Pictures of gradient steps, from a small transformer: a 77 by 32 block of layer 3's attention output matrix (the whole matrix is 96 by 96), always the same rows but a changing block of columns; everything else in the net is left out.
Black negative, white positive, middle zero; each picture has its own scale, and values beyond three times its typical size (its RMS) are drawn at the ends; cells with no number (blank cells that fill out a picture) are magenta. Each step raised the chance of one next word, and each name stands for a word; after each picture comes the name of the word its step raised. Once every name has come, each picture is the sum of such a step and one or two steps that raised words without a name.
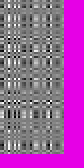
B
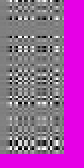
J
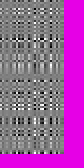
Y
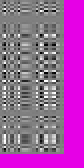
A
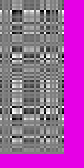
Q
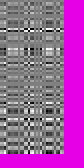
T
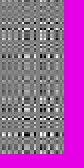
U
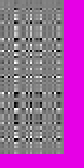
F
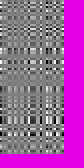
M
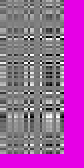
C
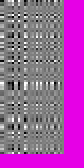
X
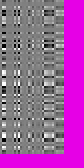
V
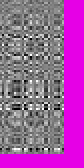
A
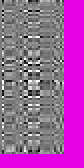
X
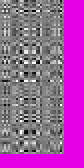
M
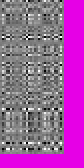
J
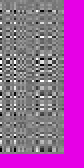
Q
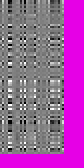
A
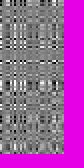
X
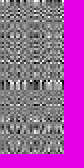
X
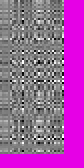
F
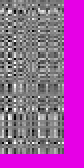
Q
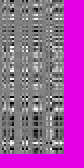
J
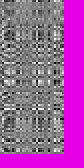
V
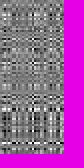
T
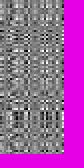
B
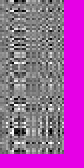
U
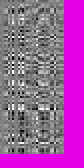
V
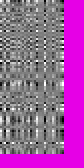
X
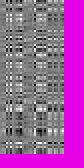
U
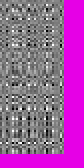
V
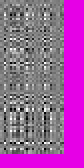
T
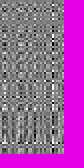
A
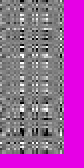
U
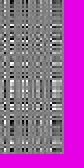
A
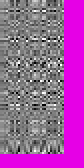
Y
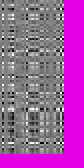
F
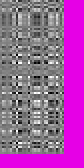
M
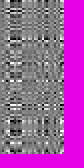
Y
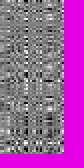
J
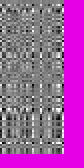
Q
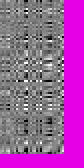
Y
